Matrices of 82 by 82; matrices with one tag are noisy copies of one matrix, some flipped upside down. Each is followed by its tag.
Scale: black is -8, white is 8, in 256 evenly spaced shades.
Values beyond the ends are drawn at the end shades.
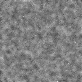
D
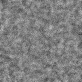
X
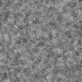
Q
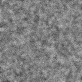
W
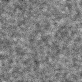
W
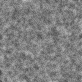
D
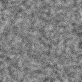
X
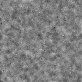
D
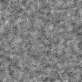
X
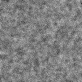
W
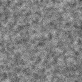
Q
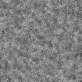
Q
